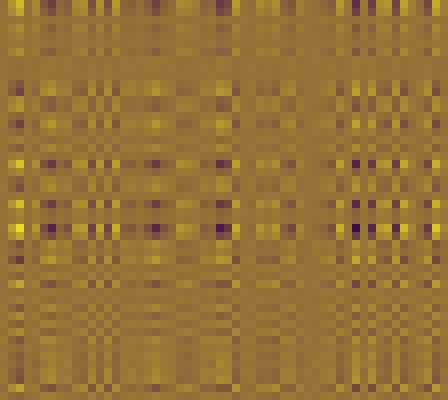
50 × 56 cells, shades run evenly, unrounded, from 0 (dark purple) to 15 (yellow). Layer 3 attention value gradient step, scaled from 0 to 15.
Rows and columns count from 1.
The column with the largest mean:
3
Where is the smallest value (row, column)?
29, 45
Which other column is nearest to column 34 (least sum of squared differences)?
38
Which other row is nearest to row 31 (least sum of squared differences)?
24
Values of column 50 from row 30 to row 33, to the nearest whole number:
5 9 8 10
